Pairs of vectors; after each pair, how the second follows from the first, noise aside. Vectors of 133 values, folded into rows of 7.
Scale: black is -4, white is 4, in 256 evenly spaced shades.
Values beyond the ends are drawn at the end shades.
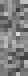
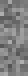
reversed, shrunk.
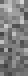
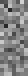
sign-scrambled.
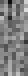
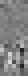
wrapped around, partly zeroed.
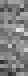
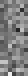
sign-scrambled.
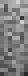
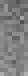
negated, shrunk.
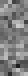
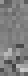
wrapped around, partly zeroed.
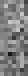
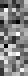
reversed, scaled up.
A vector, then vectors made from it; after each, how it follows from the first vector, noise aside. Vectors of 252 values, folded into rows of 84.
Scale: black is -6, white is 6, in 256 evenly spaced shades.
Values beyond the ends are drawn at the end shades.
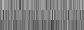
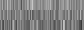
reversed, negated.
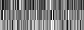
negated, scaled up.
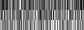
negated, scaled up.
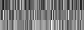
negated, scaled up.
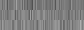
reversed, shrunk.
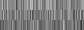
reversed, negated.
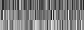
negated, scaled up.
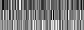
negated, scaled up.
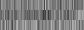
wrapped around.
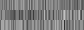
wrapped around.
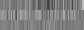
wrapped around, partly zeroed.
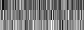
negated, scaled up.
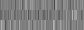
wrapped around, partly zeroed.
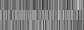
wrapped around.
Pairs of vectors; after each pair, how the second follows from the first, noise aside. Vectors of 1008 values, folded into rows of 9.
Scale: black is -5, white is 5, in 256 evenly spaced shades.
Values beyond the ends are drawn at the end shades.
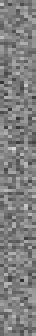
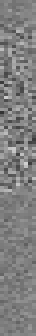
partly zeroed.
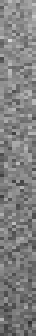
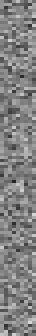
sign-scrambled.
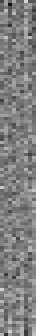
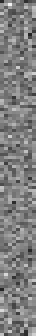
sign-scrambled.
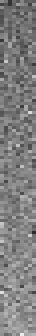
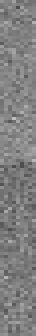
wrapped around, shrunk.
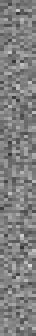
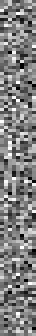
negated, scaled up.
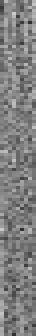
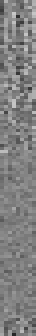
partly zeroed.
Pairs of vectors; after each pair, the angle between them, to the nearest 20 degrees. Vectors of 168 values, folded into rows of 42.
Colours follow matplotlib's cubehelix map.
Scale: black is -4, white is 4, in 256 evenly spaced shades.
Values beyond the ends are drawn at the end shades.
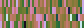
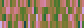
60 degrees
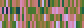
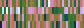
160 degrees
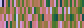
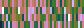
80 degrees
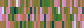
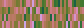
100 degrees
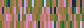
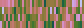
140 degrees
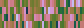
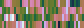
140 degrees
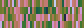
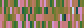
40 degrees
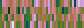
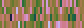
100 degrees
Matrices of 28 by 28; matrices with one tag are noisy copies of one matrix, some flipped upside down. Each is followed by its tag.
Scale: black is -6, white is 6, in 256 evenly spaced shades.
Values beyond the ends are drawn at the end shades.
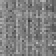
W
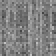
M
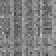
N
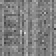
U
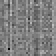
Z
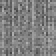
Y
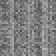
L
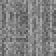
M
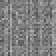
Z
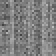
L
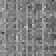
W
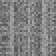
L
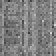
U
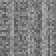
L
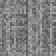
M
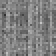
M
